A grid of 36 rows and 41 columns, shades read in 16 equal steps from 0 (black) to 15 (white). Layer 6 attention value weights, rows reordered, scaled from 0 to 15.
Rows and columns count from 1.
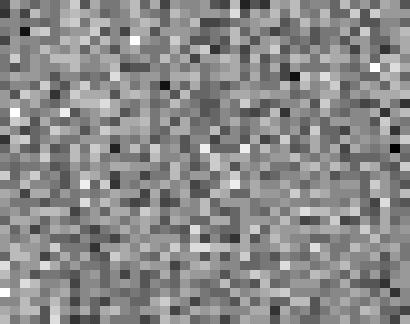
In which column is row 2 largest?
24
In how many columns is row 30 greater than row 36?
24
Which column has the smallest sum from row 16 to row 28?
40
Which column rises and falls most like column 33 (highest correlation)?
31
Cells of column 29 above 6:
29
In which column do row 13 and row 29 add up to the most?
2
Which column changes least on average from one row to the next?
34
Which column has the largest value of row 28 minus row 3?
21
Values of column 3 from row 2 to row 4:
4 7 1
